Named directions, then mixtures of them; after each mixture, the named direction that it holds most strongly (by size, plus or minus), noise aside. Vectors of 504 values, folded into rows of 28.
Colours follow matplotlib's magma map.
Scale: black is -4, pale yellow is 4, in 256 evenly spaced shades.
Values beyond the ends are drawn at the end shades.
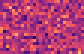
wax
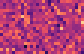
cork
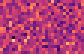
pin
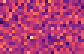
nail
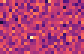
nail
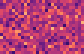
cork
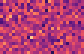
nail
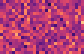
cork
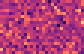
cork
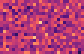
wax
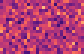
pin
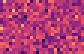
nail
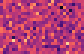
pin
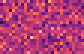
nail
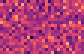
nail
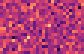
pin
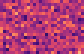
wax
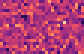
cork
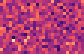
pin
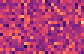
cork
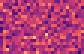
wax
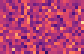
cork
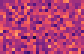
wax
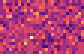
nail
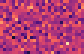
nail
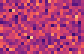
nail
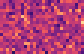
cork
